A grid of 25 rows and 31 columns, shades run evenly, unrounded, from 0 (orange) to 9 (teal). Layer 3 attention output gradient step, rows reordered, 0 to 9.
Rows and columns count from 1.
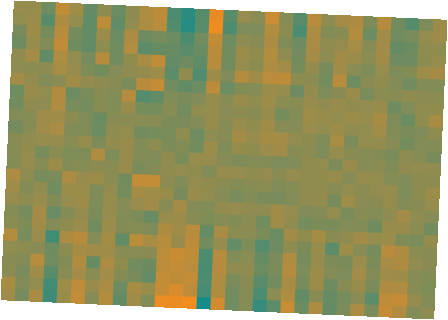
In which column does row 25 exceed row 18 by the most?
15
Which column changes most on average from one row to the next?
11
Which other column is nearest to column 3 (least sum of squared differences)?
8
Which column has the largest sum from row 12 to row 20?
4
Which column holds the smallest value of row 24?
13
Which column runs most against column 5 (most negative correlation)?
9
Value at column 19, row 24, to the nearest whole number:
7
